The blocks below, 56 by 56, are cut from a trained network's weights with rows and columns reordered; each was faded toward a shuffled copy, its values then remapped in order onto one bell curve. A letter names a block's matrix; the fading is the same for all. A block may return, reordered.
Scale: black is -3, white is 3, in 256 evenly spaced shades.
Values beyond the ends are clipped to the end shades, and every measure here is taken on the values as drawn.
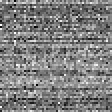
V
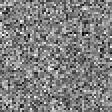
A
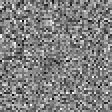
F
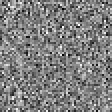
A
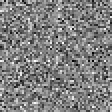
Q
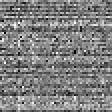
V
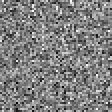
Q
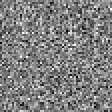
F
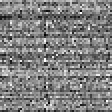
V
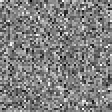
Q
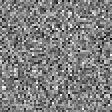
F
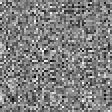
F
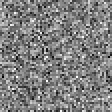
A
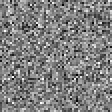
A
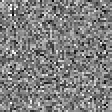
Q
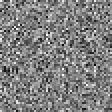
F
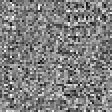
F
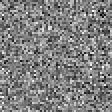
Q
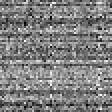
V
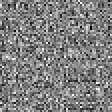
F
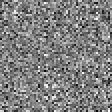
F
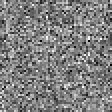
Q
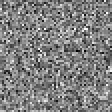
A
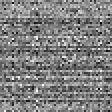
V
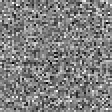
Q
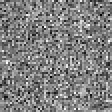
A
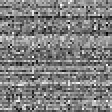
V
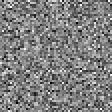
F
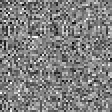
F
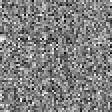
A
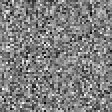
Q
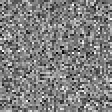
A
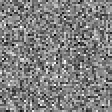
Q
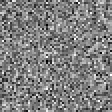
Q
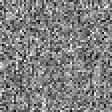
Q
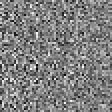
F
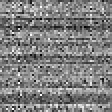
V
